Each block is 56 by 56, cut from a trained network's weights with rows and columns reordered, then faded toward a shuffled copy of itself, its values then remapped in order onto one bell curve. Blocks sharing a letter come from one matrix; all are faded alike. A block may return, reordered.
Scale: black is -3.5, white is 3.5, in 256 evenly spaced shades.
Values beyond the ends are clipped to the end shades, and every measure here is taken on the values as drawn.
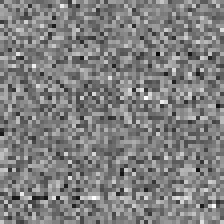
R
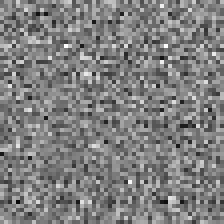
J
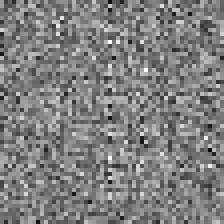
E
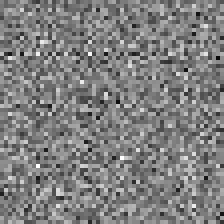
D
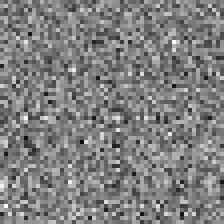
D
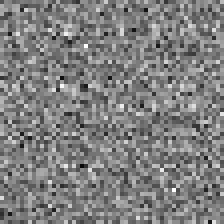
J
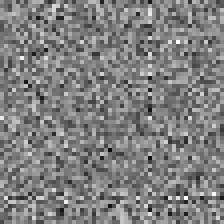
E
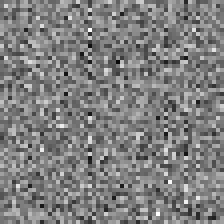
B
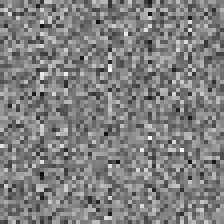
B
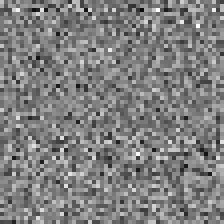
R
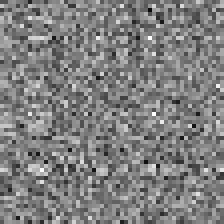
J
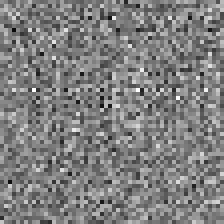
J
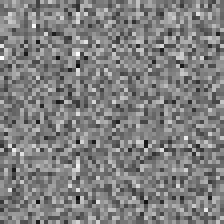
E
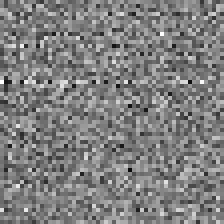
R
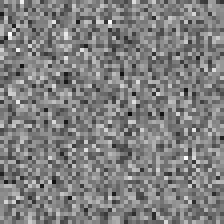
D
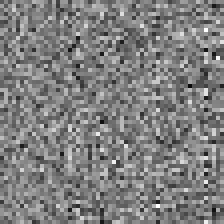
B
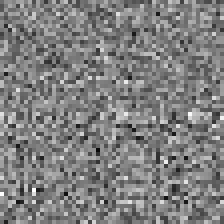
J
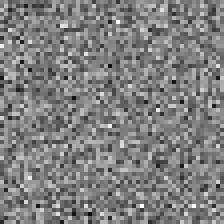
D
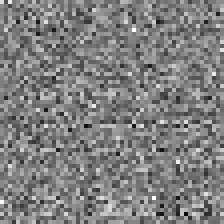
J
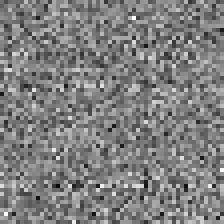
R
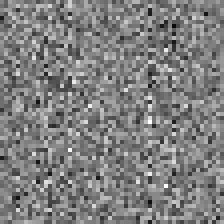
B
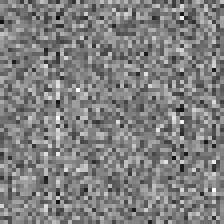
B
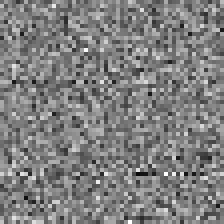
R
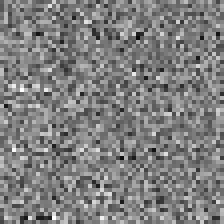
D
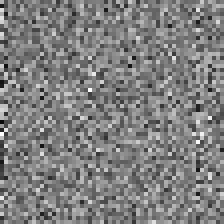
B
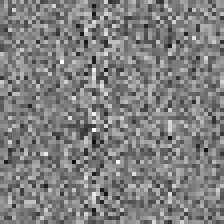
B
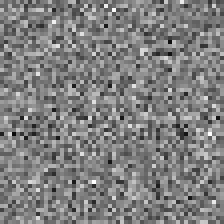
D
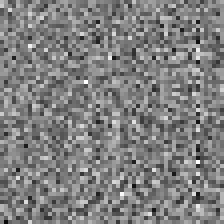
E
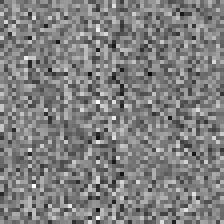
B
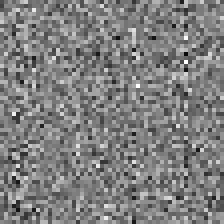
B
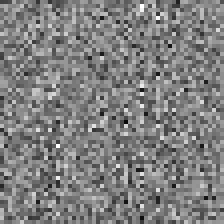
B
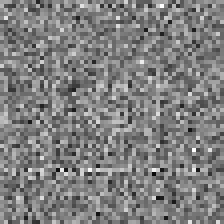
R
